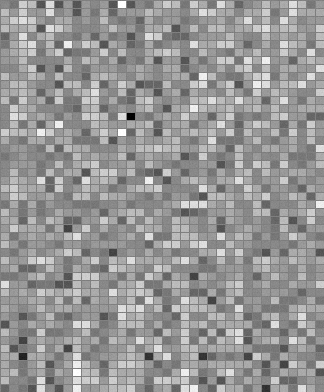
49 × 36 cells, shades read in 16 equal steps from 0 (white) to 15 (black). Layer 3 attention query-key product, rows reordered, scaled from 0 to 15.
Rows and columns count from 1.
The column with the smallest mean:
14
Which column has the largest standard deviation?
9
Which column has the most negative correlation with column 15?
3
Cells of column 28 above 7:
9
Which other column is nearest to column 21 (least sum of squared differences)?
5
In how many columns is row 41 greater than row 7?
17
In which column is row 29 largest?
8
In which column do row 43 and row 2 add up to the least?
33
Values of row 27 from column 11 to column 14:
6 9 6 5
